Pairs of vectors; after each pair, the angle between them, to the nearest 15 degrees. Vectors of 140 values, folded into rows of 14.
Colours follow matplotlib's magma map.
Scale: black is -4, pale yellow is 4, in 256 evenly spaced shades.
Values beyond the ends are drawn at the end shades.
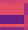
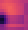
45 degrees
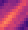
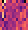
105 degrees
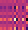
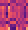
105 degrees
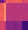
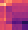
45 degrees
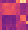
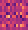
105 degrees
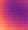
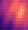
165 degrees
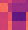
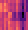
45 degrees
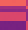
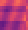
45 degrees
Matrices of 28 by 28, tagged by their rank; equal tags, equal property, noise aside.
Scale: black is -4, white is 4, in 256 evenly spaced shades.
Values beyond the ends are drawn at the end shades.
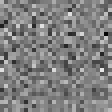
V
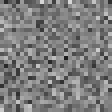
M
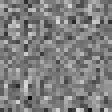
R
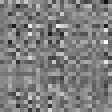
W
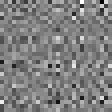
R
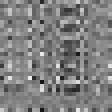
R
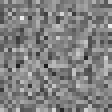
M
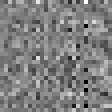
W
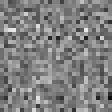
M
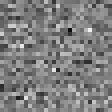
M
